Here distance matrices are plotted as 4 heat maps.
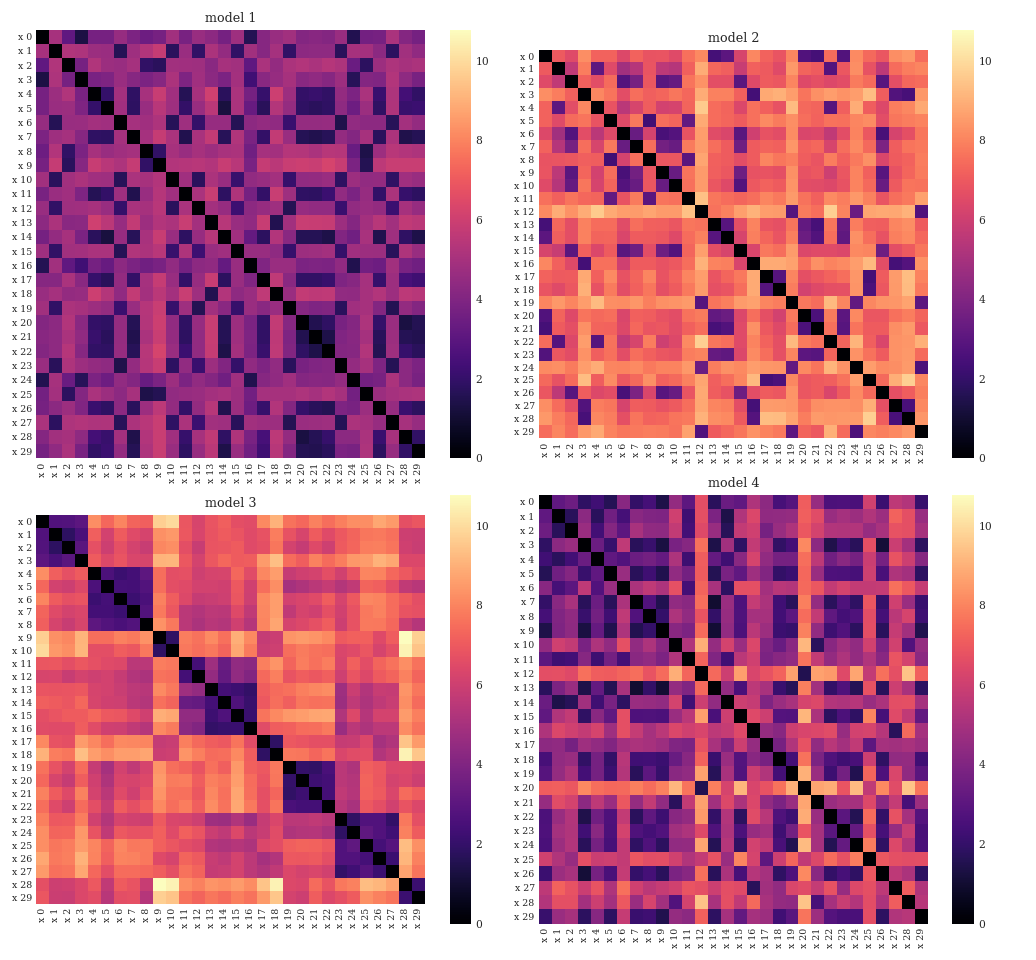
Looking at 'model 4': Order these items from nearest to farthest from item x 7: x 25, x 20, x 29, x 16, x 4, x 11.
x 29, x 4, x 11, x 16, x 25, x 20
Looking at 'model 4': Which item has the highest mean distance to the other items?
x 20
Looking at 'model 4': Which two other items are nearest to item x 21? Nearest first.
x 10, x 28
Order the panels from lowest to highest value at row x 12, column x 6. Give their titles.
model 1, model 3, model 4, model 2
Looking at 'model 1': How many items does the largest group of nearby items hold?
12
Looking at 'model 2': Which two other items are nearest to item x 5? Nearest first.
x 8, x 11
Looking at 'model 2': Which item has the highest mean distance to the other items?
x 12
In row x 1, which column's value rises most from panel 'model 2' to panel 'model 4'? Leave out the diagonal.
x 22
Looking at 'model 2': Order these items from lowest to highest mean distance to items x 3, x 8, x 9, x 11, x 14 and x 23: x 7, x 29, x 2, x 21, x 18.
x 21, x 2, x 7, x 18, x 29
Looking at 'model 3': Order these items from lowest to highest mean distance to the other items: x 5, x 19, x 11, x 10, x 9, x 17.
x 5, x 19, x 11, x 17, x 10, x 9
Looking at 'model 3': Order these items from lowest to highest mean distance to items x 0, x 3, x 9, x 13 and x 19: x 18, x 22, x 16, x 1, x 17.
x 1, x 16, x 22, x 17, x 18
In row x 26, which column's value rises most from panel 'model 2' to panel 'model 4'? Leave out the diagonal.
x 6
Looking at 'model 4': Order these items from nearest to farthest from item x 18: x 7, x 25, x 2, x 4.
x 7, x 4, x 2, x 25
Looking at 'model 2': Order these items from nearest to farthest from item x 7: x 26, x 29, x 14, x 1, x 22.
x 26, x 1, x 22, x 14, x 29
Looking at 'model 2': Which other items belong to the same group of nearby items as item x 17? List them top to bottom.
x 18, x 25
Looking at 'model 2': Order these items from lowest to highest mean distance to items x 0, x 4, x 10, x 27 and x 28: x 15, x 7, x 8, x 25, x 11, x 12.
x 15, x 7, x 8, x 11, x 25, x 12
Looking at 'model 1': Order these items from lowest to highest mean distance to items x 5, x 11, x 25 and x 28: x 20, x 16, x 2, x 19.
x 20, x 16, x 2, x 19
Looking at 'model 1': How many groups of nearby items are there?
5
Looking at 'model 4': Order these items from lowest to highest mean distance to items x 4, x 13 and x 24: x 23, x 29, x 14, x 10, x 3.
x 3, x 29, x 23, x 14, x 10
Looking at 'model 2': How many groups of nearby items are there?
7
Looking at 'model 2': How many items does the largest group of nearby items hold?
7
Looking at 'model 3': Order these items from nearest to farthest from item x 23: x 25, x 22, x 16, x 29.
x 25, x 16, x 22, x 29
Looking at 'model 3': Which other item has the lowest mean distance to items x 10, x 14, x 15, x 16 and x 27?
x 13
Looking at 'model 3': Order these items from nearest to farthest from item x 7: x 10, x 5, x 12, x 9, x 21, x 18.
x 5, x 12, x 21, x 10, x 9, x 18
